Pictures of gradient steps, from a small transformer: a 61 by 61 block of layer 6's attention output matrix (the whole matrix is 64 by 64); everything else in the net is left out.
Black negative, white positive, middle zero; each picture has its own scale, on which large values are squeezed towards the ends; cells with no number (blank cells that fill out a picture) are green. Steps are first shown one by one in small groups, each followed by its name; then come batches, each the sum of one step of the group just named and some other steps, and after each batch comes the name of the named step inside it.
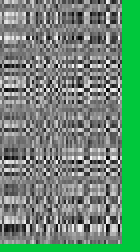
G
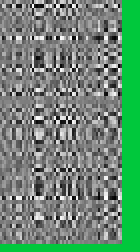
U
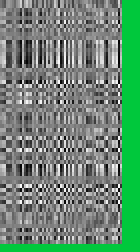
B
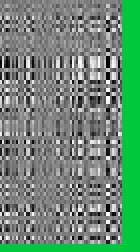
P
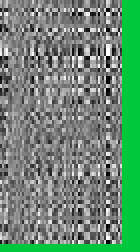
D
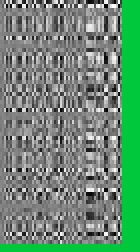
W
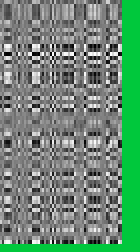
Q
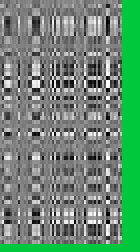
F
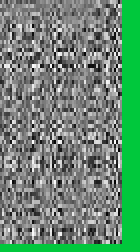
F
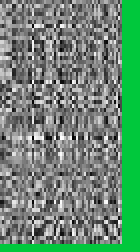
Q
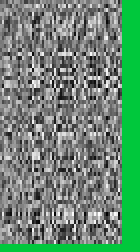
F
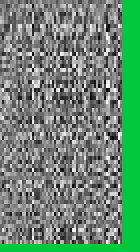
F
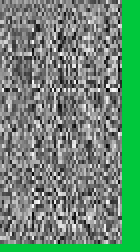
F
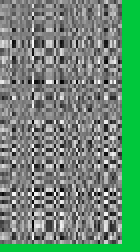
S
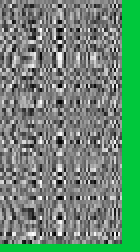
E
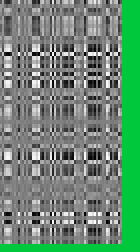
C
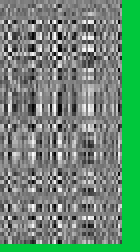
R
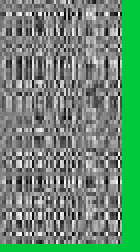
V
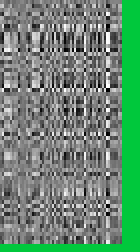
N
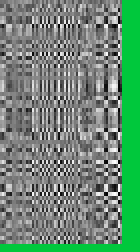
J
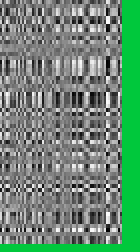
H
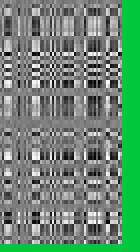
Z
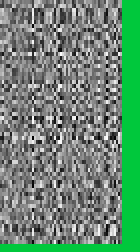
J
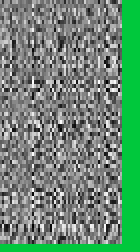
S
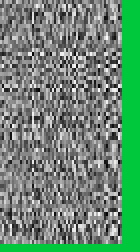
J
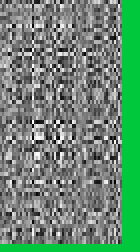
C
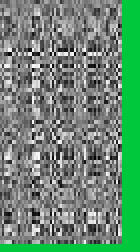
Z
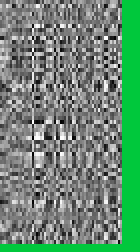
V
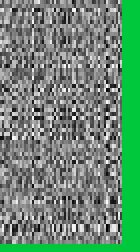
V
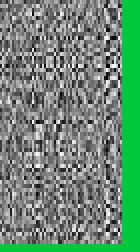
V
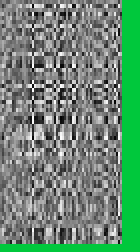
V
